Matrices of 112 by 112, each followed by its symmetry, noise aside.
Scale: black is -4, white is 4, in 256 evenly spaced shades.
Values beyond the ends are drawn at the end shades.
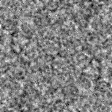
same after a half turn.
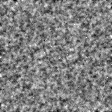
same after a half turn.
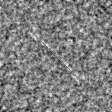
symmetric across the other diagonal.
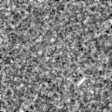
symmetric.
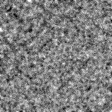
symmetric.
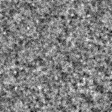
symmetric.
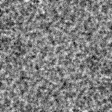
same after a half turn.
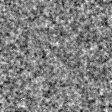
antisymmetric.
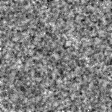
symmetric across the other diagonal.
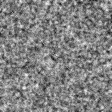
symmetric across the other diagonal.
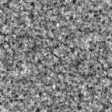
same after a half turn.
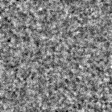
antisymmetric.
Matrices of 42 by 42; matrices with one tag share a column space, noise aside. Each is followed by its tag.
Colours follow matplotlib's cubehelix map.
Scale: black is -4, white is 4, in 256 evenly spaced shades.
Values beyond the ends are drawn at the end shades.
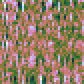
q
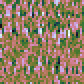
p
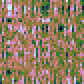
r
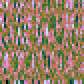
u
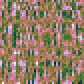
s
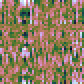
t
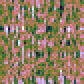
r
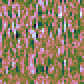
p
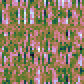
t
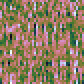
s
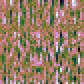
t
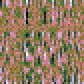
t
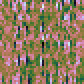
q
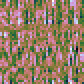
t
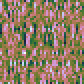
s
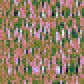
p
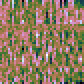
t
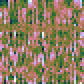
t
